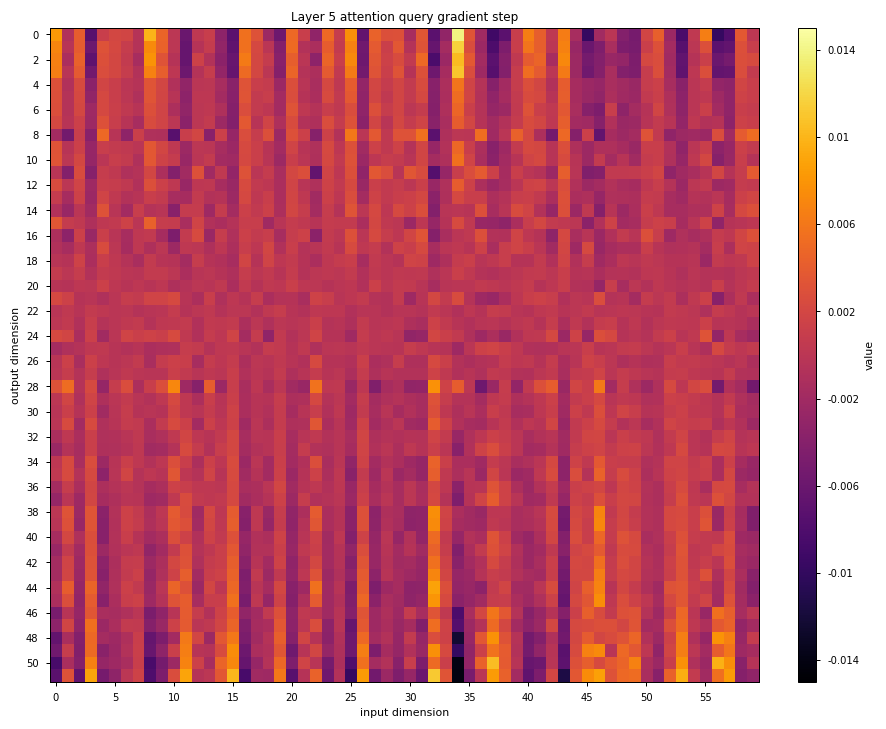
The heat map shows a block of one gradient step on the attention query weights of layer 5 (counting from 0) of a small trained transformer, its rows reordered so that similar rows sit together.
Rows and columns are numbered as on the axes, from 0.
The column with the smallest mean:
43
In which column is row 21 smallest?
56
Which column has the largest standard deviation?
34
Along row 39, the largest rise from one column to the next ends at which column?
32
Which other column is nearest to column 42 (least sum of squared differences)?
1
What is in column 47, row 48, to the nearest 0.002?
0.002
